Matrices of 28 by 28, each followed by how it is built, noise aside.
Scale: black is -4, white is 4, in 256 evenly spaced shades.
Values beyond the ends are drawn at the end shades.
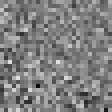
lower triangular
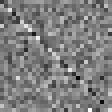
diagonal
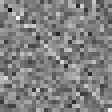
diagonal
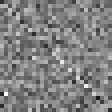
diagonal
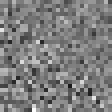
lower triangular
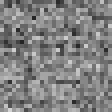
blocks
